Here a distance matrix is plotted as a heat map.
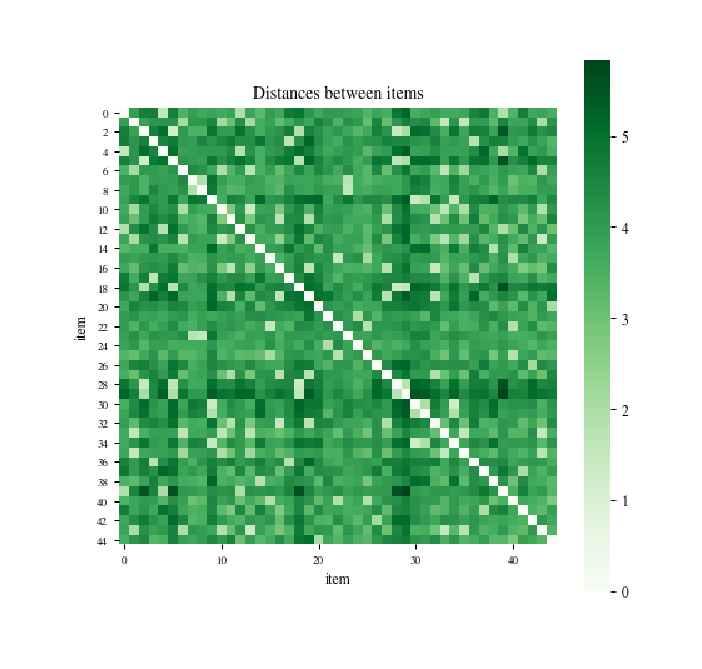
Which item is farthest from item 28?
39
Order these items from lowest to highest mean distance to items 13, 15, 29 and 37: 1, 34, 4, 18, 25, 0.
25, 1, 18, 34, 0, 4
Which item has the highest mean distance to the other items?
29
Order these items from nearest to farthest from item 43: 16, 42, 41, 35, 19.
35, 16, 41, 19, 42
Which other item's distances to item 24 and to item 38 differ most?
21
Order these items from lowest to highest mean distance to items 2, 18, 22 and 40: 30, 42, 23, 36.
23, 36, 42, 30
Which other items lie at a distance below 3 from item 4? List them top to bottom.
0, 12, 39
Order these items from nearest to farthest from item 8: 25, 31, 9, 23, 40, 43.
23, 40, 25, 43, 31, 9
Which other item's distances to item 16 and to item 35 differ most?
19
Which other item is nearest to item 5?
2
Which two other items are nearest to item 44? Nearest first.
20, 40
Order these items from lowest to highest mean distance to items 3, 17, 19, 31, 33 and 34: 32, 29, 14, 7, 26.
32, 7, 26, 14, 29
